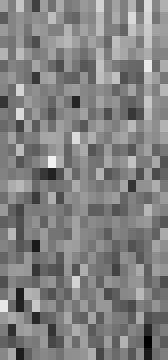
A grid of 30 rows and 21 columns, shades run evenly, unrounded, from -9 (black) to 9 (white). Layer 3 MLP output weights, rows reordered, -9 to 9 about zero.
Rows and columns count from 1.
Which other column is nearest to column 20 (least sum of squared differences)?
6
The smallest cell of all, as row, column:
29, 19
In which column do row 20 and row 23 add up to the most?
2
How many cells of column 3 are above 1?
12
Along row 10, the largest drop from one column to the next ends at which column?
4
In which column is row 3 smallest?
16
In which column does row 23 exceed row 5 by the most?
11
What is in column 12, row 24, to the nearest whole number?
1
